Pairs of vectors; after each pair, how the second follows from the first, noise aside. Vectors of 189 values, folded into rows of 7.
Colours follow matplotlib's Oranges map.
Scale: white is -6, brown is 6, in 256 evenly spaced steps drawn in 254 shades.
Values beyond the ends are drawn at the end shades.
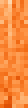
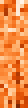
reversed, negated, scaled up.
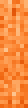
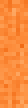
negated, shrunk.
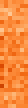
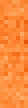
reversed, shrunk.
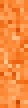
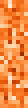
reversed, negated, scaled up.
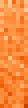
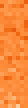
reversed, partly zeroed.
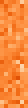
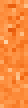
reversed, partly zeroed.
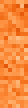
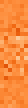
partly zeroed.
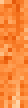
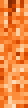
reversed, negated, scaled up.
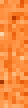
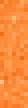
negated, shrunk.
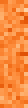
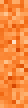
shuffled.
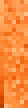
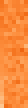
negated, shrunk.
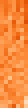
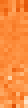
partly zeroed.
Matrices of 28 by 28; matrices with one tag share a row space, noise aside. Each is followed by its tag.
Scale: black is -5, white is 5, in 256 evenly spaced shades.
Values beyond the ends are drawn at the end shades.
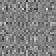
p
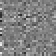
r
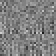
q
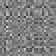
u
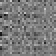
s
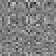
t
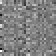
r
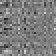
s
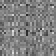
q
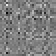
u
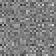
q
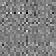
p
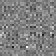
q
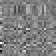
r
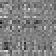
s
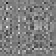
u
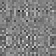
p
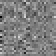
r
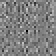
p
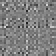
p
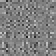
p
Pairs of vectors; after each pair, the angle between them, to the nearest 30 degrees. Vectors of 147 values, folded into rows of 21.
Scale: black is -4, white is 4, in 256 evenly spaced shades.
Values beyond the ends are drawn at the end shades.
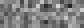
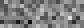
90 degrees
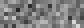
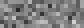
30 degrees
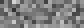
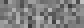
90 degrees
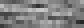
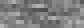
150 degrees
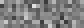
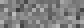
90 degrees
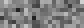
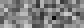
60 degrees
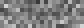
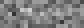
120 degrees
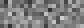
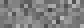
30 degrees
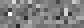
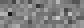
150 degrees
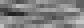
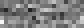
60 degrees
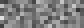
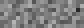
60 degrees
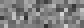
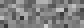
150 degrees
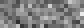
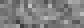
30 degrees
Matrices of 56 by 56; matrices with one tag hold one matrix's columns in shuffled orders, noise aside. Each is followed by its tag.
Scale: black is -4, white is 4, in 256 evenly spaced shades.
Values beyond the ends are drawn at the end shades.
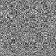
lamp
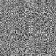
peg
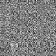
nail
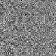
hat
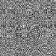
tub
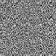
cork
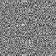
cork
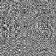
tub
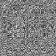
tub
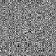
nail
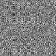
hat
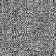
peg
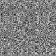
hat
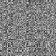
nail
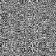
nail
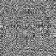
tub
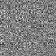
lamp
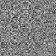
lamp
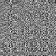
nail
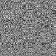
lamp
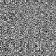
nail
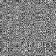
nail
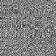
tub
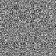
lamp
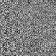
nail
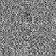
hat
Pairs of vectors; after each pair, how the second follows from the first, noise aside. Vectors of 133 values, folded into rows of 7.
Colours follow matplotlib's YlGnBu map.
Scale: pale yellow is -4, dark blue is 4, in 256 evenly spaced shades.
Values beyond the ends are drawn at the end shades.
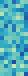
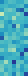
partly zeroed.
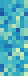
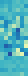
partly zeroed.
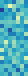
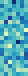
wrapped around, negated.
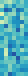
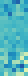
reversed, partly zeroed.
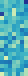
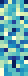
reversed, negated, scaled up.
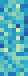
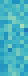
reversed, shrunk.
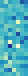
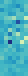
negated, partly zeroed.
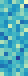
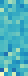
reversed, partly zeroed.
